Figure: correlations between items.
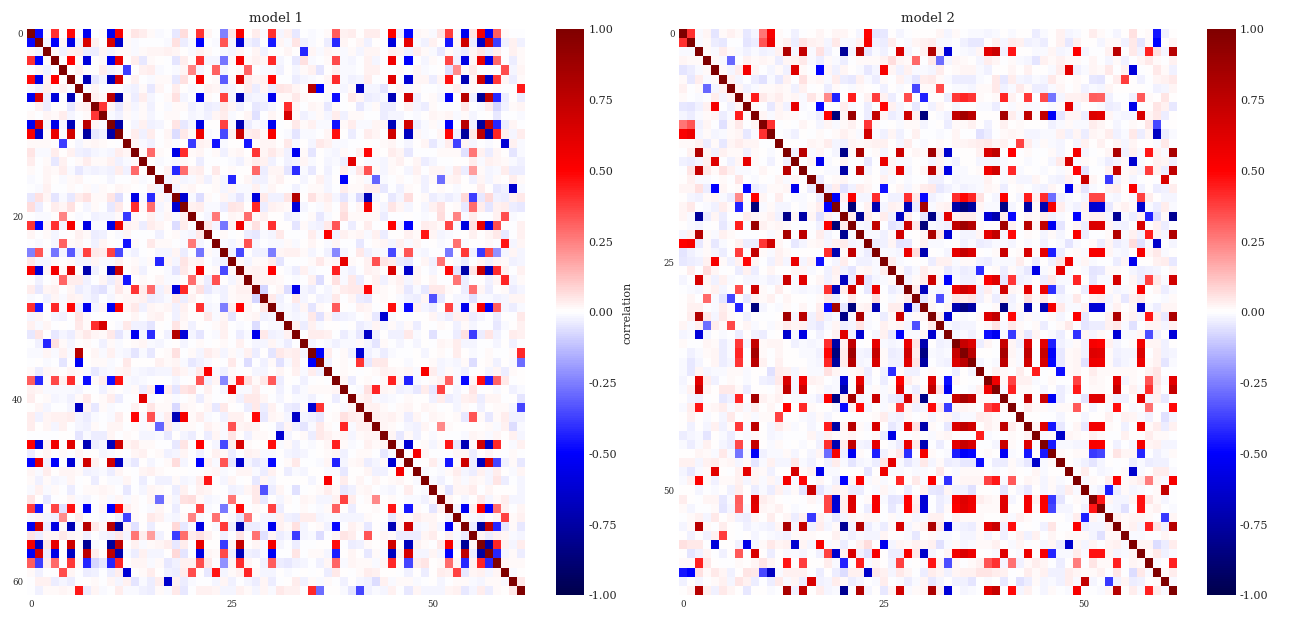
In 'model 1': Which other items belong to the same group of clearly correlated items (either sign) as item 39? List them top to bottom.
16, 25, 43, 51
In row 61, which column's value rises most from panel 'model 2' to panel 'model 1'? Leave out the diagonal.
20
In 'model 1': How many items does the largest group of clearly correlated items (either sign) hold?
19
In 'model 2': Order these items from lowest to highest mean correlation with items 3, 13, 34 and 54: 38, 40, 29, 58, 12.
12, 29, 40, 58, 38
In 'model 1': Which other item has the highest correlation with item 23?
59
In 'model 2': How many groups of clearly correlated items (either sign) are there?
9
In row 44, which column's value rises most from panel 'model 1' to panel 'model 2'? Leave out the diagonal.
31
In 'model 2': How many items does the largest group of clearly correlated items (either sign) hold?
18
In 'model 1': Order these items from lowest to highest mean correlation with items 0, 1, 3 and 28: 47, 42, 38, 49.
47, 49, 38, 42
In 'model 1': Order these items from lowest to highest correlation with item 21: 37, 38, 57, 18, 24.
57, 24, 18, 37, 38
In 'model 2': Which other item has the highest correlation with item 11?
23
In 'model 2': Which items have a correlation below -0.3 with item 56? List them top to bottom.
4, 8, 14, 25, 48
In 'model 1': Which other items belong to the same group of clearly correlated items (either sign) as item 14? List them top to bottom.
40
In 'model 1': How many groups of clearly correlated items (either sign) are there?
13
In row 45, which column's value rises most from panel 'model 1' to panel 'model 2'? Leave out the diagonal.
57
